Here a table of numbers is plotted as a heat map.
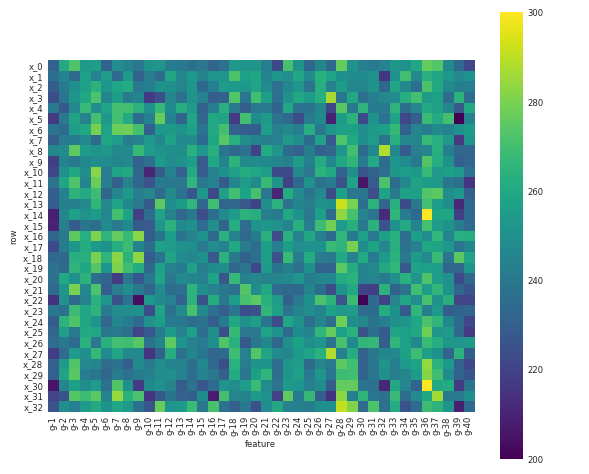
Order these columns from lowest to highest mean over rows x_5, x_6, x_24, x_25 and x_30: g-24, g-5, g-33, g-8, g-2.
g-24, g-2, g-8, g-33, g-5
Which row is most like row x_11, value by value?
x_21
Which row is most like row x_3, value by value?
x_27
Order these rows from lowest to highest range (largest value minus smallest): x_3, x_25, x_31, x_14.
x_25, x_3, x_31, x_14
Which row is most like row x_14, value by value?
x_30
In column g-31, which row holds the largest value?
x_32
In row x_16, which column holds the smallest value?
g-22
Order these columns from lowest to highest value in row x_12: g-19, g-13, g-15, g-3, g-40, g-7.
g-40, g-13, g-7, g-15, g-19, g-3
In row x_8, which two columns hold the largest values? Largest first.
g-32, g-3
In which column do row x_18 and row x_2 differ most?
g-9
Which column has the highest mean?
g-36
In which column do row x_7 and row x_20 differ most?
g-17
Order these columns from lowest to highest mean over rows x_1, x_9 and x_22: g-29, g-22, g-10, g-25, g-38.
g-10, g-25, g-22, g-38, g-29
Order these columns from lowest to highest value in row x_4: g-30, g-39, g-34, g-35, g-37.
g-39, g-34, g-35, g-37, g-30
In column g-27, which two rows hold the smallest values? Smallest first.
x_5, x_31
